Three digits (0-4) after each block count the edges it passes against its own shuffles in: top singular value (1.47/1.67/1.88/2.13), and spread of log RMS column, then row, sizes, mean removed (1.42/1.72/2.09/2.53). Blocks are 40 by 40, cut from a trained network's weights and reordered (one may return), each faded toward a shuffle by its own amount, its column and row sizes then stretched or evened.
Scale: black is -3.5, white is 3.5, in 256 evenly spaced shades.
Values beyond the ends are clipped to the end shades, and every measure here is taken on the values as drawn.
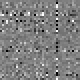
1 3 3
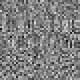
3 0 1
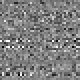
2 0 4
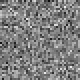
2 0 1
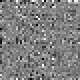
0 3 3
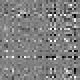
3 4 4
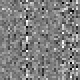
2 4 0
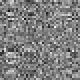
3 0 2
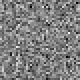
1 1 0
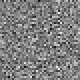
0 1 1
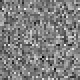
1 0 1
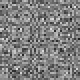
3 0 2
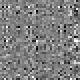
2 4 3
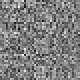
3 3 0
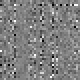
1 4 1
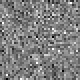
0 1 0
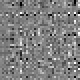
3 4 3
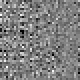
2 4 0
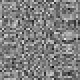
3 0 1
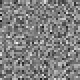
2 2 1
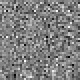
1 1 2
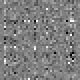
1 3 0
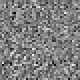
0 1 1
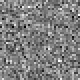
0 1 0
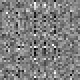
3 3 0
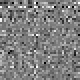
1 2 4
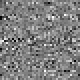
1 2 4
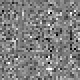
0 3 3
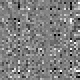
0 4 3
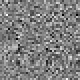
2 2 0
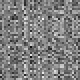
3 4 0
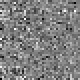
0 2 3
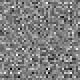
2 0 3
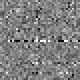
1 1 2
